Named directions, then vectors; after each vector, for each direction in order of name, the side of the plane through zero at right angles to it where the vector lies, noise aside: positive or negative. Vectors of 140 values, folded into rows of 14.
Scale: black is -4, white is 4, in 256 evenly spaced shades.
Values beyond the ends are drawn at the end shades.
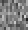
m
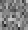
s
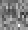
negative, positive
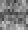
negative, negative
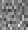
negative, positive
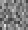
negative, negative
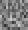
negative, positive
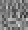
negative, positive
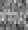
positive, positive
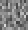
positive, negative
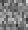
positive, positive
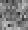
positive, negative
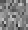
positive, positive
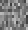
positive, positive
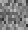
negative, negative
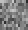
negative, negative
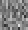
negative, positive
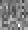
negative, positive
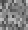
positive, positive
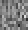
positive, negative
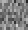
negative, negative
